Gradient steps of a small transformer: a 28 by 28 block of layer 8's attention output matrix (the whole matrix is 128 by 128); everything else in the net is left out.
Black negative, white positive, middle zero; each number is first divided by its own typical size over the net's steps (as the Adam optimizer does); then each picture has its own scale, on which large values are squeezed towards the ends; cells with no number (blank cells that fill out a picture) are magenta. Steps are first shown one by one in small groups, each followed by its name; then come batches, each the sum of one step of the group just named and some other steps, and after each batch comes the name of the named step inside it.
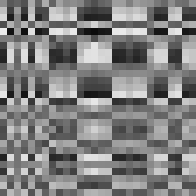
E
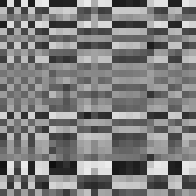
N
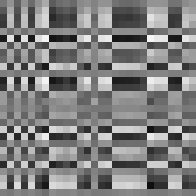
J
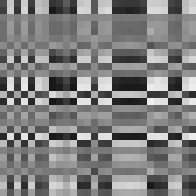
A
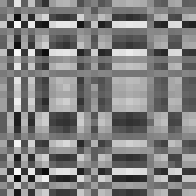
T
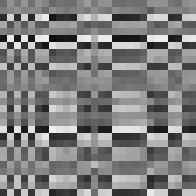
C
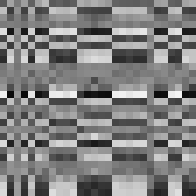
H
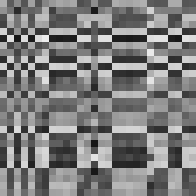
J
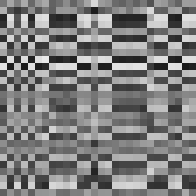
N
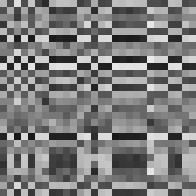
T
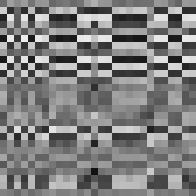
C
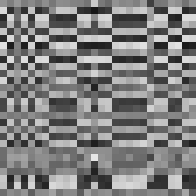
H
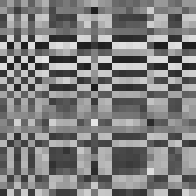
N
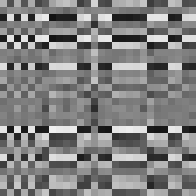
C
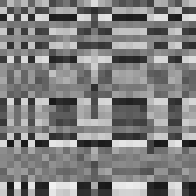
H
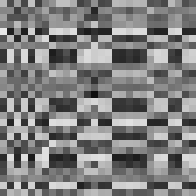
E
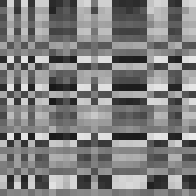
A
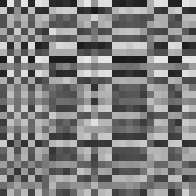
N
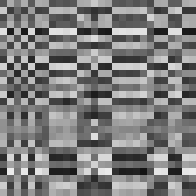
H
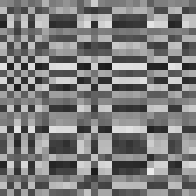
N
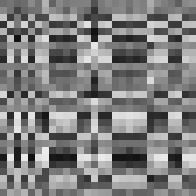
E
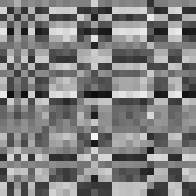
H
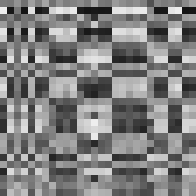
E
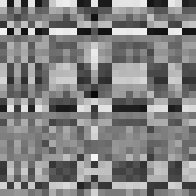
E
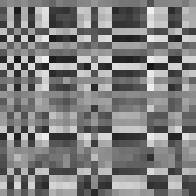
J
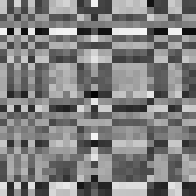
H
